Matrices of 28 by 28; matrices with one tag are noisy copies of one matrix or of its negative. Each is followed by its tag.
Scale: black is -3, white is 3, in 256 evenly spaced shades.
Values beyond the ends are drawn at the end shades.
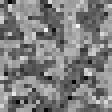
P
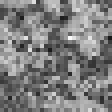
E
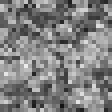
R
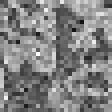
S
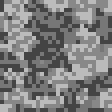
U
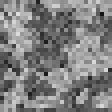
U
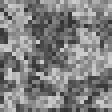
U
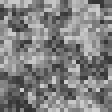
E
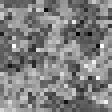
E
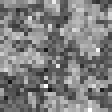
E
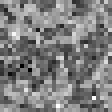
R
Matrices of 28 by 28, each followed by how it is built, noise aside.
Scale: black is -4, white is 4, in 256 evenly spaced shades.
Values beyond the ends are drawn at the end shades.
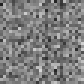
repeating rows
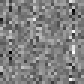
uneven columns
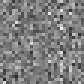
uneven columns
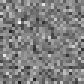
noise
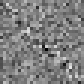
banded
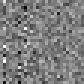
uneven columns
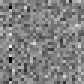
uneven columns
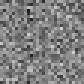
repeating rows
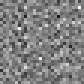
repeating rows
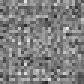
blocks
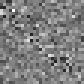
banded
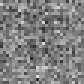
blocks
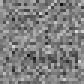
blocks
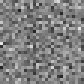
repeating rows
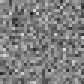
noise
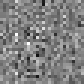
uneven columns
